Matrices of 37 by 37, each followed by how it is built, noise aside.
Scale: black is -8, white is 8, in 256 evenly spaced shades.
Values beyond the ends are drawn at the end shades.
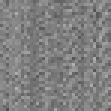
repeating rows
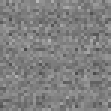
blocks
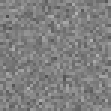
noise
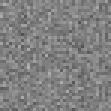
repeating rows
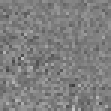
lower triangular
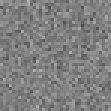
noise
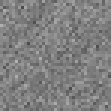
Hankel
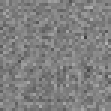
blocks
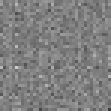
low rank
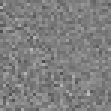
lower triangular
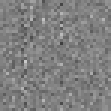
uneven columns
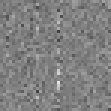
uneven columns
